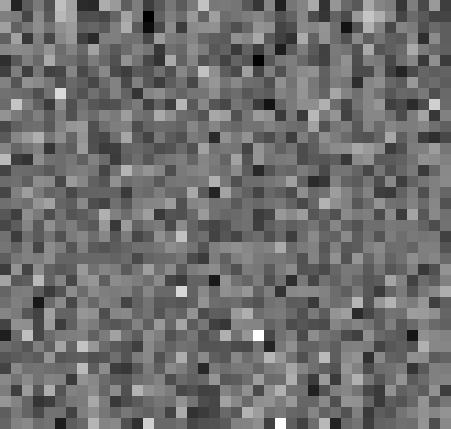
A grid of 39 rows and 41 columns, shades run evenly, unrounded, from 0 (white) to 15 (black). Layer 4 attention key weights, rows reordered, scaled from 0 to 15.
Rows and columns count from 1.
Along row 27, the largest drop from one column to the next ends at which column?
17
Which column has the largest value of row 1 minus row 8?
26
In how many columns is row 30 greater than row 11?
23
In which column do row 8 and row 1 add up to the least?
19
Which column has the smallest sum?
8
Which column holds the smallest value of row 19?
30
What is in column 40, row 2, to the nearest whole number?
11
